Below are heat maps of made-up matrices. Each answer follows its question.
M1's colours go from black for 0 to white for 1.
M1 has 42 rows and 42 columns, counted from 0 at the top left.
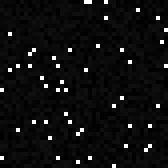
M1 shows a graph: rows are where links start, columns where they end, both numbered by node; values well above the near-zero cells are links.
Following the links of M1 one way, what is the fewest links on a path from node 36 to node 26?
4
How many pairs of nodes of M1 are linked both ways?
2
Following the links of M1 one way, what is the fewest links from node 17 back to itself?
4
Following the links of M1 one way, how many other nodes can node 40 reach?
2
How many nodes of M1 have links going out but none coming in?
1
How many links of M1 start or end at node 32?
4
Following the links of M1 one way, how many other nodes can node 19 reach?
2
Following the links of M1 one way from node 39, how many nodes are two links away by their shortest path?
4
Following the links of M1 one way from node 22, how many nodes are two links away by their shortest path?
6
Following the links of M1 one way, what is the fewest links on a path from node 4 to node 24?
5
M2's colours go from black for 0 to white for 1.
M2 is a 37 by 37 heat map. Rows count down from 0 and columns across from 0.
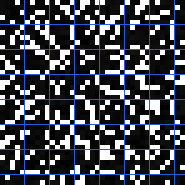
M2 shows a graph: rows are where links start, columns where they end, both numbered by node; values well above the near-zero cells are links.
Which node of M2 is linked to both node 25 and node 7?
node 14
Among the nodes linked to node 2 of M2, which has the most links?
node 24
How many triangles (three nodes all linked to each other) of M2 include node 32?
3
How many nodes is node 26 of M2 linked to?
10
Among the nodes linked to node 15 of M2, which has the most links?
node 34
